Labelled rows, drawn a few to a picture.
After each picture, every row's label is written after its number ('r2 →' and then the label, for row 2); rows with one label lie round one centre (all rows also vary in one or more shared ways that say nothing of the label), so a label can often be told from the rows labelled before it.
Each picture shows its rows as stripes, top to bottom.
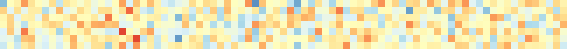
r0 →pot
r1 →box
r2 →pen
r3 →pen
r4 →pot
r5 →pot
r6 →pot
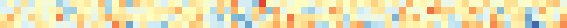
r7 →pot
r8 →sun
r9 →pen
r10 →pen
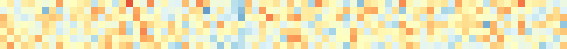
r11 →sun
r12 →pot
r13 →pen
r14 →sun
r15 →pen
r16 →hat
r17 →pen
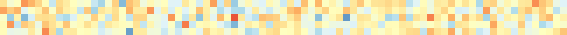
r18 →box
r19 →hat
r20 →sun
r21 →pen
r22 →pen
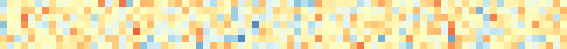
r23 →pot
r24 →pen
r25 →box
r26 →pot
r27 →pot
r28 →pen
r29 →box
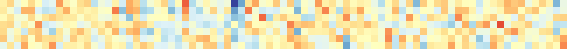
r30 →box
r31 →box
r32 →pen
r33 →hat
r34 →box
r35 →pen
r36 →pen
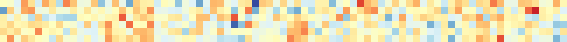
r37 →pen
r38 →pot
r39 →sun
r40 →hat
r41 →hat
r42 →hat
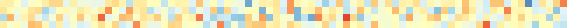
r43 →pen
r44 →box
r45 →pot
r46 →hat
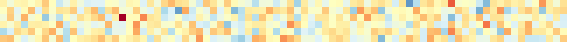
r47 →box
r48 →pen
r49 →pot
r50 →hat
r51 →pot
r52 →pen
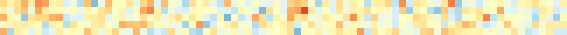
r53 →hat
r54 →hat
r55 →hat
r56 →pot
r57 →box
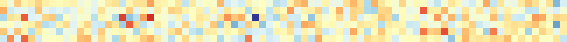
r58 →hat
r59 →box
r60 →pot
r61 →box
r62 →box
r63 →pot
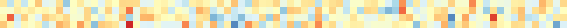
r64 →sun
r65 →sun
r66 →pen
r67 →box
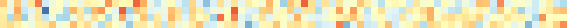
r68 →hat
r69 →pot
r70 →sun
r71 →pen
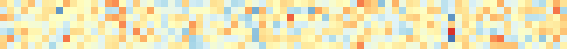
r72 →pen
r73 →pot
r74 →pen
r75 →pot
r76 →pot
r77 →pen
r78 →box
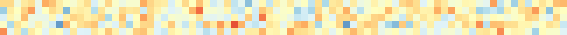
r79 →pen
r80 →pot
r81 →pot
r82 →sun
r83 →hat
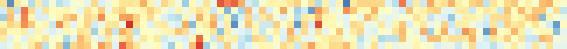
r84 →sun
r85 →pot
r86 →pot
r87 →box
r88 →box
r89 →sun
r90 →pot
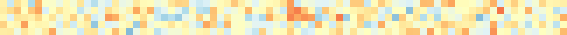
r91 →box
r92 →hat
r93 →pen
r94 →box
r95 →pen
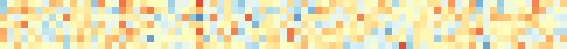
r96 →pot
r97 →pot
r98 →box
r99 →pot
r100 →sun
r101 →box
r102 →sun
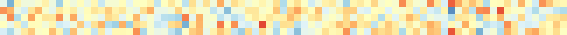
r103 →sun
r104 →hat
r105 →pen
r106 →pot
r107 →pot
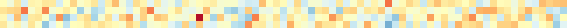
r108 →pen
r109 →hat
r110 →sun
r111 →sun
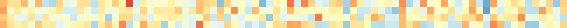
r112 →box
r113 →sun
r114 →sun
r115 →pen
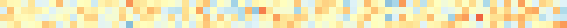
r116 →sun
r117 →pot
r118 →sun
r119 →pen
